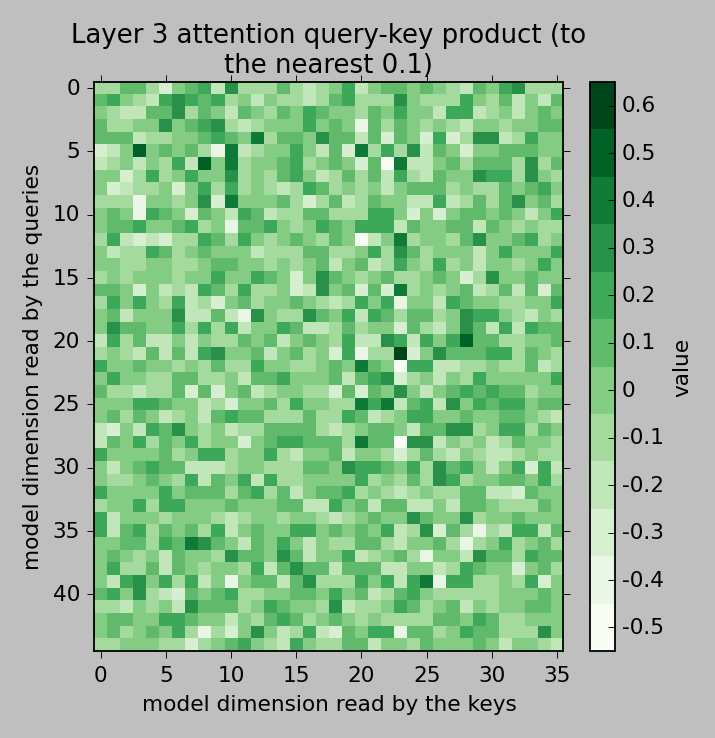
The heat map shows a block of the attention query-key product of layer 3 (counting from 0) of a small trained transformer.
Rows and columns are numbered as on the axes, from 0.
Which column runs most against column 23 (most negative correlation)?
20
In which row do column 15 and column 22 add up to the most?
25
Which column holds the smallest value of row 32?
32
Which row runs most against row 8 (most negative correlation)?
42
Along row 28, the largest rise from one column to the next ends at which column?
24
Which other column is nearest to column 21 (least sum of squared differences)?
4
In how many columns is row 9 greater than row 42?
10
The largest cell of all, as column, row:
23, 21
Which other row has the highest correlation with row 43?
18
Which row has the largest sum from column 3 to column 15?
36
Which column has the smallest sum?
2
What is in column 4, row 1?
-0.2
